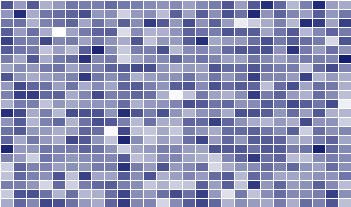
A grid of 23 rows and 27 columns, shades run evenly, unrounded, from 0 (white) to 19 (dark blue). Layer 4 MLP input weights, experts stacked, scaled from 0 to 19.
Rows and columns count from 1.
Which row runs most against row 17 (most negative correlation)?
19
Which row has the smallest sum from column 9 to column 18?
15
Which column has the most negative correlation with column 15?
20
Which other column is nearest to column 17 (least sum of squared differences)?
12
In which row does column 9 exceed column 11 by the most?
14
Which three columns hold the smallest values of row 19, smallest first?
17, 1, 18
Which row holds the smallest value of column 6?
21
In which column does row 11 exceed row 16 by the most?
2
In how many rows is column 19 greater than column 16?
9
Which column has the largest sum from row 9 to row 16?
10
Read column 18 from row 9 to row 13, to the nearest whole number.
9 12 7 13 7
